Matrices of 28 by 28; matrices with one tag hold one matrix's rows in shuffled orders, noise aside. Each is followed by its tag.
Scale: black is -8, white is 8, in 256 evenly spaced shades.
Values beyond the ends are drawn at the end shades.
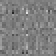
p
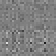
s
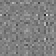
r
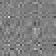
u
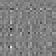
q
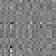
q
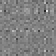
r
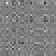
s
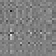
q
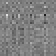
s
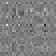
s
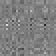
s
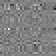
u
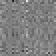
p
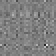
r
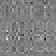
s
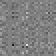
p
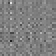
q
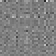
r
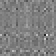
r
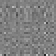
r
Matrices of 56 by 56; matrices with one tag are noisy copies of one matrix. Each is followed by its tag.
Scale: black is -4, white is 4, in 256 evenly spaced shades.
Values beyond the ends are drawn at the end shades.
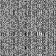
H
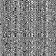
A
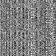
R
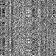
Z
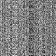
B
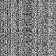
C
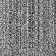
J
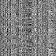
C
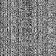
C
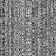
Z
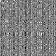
H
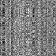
Z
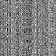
C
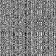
H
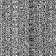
B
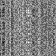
Z
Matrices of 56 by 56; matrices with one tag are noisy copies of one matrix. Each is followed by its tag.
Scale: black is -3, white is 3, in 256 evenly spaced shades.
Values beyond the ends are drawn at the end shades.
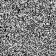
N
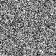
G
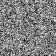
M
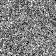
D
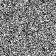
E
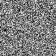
N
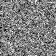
N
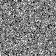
G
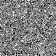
G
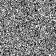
M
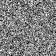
D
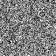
E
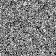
G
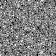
G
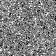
D
